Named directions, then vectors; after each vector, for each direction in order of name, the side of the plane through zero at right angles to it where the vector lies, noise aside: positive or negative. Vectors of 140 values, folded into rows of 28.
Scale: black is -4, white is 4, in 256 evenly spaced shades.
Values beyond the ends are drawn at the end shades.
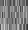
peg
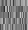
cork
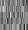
negative, positive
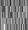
positive, positive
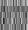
positive, negative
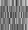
positive, negative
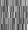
positive, negative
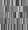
negative, negative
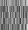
positive, negative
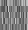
positive, negative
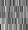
positive, positive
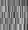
negative, positive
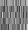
positive, negative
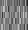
negative, positive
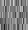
negative, negative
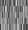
positive, positive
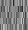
positive, positive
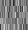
positive, positive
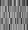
negative, positive
